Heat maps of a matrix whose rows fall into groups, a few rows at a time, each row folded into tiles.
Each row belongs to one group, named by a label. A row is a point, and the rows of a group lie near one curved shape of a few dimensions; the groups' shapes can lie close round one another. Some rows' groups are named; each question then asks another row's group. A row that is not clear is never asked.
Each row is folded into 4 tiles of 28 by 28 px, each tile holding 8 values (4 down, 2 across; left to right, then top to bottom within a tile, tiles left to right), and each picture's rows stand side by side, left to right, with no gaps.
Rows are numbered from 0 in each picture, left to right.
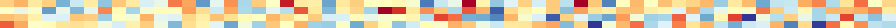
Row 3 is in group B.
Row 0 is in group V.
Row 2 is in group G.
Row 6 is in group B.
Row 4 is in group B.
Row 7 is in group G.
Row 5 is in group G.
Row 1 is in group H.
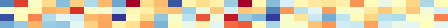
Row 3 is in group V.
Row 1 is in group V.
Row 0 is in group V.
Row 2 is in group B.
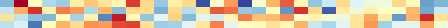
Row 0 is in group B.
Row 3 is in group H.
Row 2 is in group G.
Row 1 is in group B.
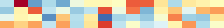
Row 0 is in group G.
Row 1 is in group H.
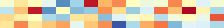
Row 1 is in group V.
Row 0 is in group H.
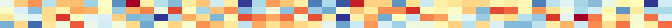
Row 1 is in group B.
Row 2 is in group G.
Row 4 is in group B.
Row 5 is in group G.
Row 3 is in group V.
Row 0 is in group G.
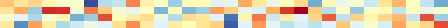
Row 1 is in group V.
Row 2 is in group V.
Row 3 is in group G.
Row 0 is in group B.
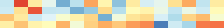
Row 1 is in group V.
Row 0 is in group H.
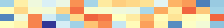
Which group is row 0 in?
V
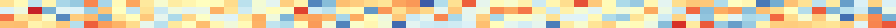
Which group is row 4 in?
V
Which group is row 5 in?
V
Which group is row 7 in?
H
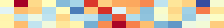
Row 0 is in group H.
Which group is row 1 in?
B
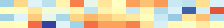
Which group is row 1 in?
V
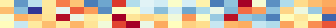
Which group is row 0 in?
G
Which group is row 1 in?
V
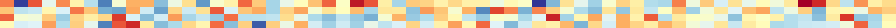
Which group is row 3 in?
H
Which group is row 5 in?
G
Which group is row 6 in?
V
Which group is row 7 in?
H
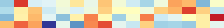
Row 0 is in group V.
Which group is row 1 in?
V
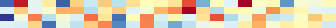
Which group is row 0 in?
V
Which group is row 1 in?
V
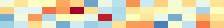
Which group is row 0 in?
V
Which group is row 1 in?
V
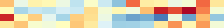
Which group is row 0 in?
V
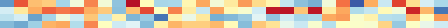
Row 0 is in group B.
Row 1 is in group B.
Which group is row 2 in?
B
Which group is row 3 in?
V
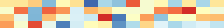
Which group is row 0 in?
B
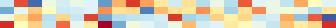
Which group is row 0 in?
G
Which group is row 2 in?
G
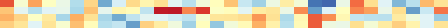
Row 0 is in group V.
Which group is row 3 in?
H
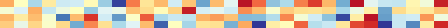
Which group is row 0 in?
H
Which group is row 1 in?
V
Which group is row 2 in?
G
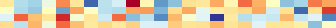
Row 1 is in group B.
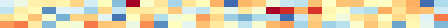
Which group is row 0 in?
V
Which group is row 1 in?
V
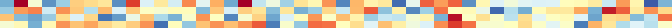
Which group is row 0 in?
B
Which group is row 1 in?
V
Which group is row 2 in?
V
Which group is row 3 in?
H
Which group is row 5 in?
B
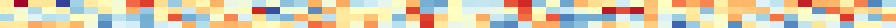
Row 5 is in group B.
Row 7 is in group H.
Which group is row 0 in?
V
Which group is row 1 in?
H
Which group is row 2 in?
H
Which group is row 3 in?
H
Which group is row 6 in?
H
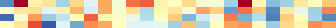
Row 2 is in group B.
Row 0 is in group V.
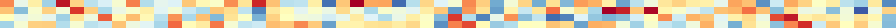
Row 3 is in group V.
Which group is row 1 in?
G
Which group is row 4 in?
B
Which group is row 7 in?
V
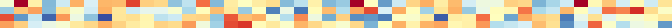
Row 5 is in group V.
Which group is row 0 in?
B
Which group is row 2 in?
V
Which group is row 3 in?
B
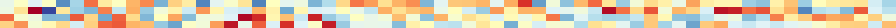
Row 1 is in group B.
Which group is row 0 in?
H
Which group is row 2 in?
G
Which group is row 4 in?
H
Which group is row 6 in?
B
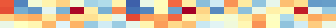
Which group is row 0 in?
G
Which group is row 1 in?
G
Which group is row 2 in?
H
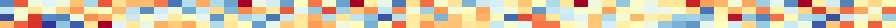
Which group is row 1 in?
V
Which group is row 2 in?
B
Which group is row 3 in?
B
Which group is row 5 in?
V
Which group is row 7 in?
B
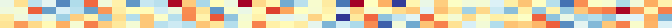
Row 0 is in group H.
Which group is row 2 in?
V
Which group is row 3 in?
V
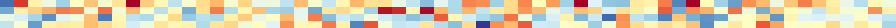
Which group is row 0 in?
B
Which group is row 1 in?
H
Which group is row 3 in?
B
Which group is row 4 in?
G
